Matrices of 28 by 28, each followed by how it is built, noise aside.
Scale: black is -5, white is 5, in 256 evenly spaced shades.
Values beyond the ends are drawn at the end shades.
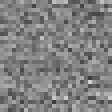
low rank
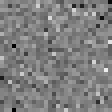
sparse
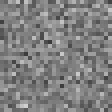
noise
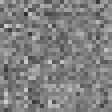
low rank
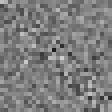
banded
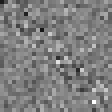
banded
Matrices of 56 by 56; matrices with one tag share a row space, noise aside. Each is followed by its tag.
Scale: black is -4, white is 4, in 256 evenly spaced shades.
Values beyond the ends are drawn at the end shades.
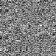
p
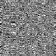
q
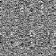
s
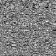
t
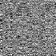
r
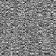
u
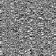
s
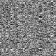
u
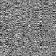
p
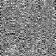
q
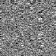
s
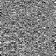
q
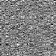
u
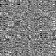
p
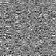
p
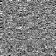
r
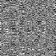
q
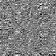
p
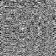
q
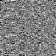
q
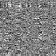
p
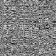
t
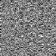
s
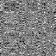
q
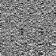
s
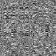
t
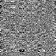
q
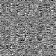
u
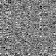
p
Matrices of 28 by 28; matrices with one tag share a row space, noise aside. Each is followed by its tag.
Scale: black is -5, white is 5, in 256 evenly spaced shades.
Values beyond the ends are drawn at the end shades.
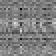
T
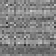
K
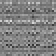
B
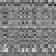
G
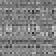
B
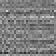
K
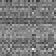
B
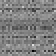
B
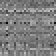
K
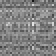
B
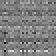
G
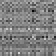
B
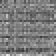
K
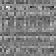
K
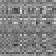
T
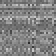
B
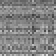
B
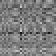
T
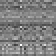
T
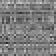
K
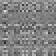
G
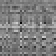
T
